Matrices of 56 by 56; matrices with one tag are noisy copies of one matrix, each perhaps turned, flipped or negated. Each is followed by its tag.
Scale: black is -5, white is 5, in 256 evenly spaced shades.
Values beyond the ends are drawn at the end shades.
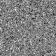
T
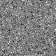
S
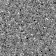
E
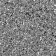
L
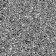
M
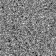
L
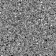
T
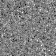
T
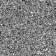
S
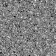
E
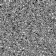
L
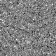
L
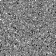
L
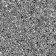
E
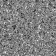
M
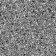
S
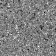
M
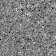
M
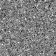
E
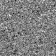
T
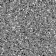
L
